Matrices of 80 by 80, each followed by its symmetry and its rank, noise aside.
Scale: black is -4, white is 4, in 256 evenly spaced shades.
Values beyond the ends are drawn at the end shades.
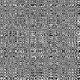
no symmetry, rank five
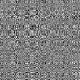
no symmetry, rank five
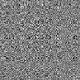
no symmetry, rank seven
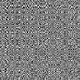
no symmetry, rank five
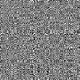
no symmetry, rank seven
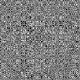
symmetric, rank six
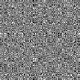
antisymmetric, rank six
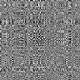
no symmetry, rank six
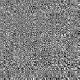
antisymmetric, rank six
